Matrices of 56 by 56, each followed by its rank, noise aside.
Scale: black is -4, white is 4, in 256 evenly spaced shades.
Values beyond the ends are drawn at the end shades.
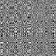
three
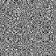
six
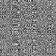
five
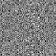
six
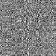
six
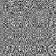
six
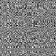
five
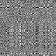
four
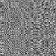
six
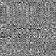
five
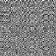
four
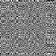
three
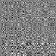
six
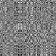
four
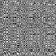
five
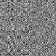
six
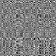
four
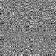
six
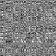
four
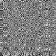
five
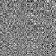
six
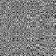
five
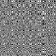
three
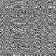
five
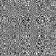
six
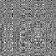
six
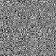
six
